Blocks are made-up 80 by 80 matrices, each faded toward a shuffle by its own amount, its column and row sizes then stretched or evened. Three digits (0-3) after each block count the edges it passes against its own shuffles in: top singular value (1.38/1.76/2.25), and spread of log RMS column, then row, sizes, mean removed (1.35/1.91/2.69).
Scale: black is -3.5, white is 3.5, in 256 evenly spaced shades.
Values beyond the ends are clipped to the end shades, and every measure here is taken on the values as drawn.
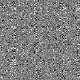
2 2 1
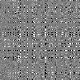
3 3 3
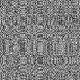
3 1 0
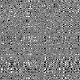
3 2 3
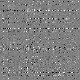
2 2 3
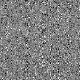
2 2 0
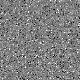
1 0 1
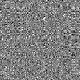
3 1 0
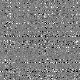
1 2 3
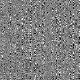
2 3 0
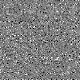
2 0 2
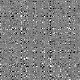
2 3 3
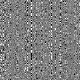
3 3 0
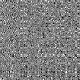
3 1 1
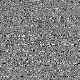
0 0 3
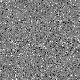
1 0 1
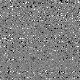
1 1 3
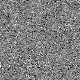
0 0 1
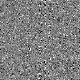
1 2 0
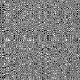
3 2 2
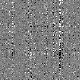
2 3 2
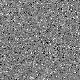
1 0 0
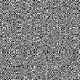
3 1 2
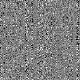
2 3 1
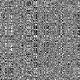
3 3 0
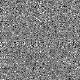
1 2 2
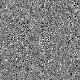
1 2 0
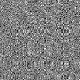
3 1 0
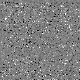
0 0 2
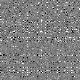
2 2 3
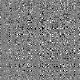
1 3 3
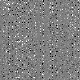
1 3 1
